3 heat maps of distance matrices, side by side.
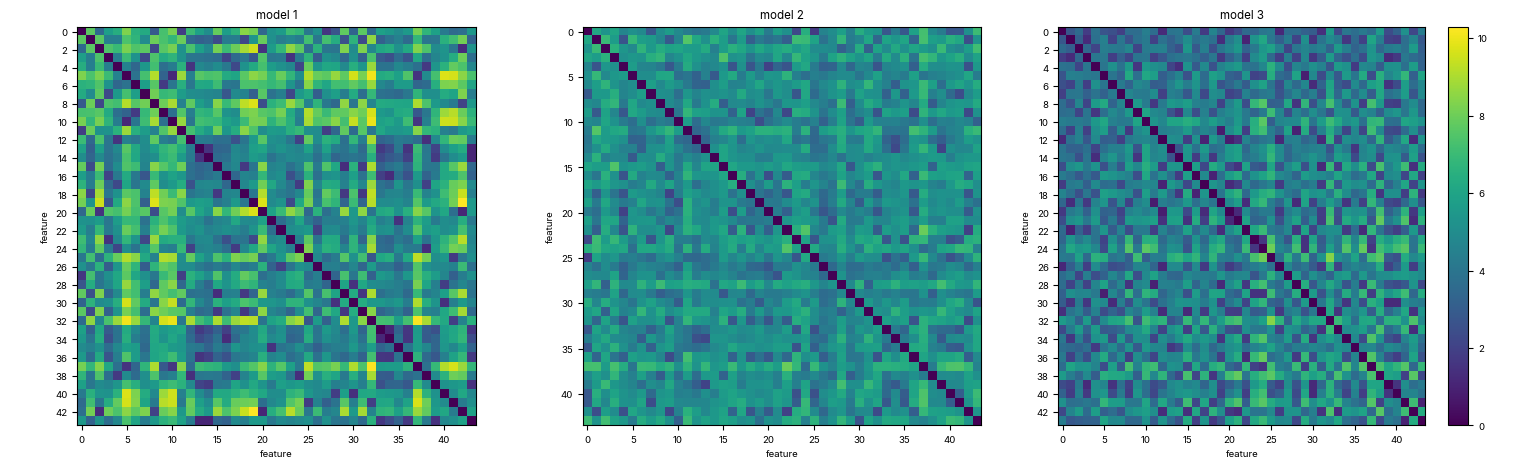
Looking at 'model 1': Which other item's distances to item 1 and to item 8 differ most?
18
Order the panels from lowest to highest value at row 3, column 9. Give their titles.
model 3, model 2, model 1
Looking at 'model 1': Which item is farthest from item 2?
19
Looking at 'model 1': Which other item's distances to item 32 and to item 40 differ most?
30
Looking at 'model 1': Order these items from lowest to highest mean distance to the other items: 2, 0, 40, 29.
29, 0, 40, 2
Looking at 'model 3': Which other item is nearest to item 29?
5
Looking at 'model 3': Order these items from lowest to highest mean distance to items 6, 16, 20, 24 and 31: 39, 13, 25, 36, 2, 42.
42, 39, 2, 13, 36, 25
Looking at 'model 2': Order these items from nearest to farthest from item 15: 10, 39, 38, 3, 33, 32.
38, 10, 33, 39, 32, 3
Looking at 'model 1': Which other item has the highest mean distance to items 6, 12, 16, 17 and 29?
32
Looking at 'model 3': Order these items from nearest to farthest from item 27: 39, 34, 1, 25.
1, 39, 34, 25
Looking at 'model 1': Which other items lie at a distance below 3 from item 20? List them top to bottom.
2, 8, 42
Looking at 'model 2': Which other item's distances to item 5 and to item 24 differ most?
11
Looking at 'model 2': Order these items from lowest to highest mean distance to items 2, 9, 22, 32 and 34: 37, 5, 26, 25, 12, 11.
26, 25, 12, 5, 11, 37
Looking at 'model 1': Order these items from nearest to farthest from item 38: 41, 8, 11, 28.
28, 11, 8, 41
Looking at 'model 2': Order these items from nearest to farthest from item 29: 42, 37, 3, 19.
42, 19, 37, 3
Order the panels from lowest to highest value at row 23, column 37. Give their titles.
model 3, model 1, model 2
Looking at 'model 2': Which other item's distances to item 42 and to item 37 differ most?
22
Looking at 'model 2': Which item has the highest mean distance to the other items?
37
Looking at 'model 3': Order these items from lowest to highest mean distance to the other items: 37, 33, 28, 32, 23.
28, 33, 23, 37, 32
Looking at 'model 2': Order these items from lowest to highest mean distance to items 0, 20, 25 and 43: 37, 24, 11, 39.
39, 11, 24, 37
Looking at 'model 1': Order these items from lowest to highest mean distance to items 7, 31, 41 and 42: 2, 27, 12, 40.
27, 2, 40, 12
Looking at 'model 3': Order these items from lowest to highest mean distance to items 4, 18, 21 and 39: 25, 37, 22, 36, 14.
14, 22, 36, 37, 25
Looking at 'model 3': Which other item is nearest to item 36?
22
